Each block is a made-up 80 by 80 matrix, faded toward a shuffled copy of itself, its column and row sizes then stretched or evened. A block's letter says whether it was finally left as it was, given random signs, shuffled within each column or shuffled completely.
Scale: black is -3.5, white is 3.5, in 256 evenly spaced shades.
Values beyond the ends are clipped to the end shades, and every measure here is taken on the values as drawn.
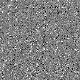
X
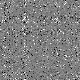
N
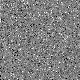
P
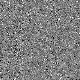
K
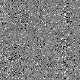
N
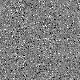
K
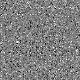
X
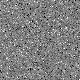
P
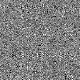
N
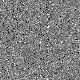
K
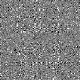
N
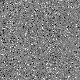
K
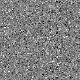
K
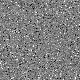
P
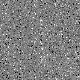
K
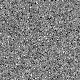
P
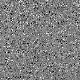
X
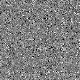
X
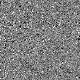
X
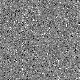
K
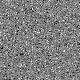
P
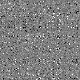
N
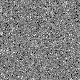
P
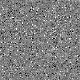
X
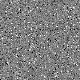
K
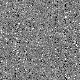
K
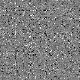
X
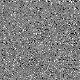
X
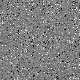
K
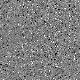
K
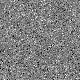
P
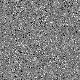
K
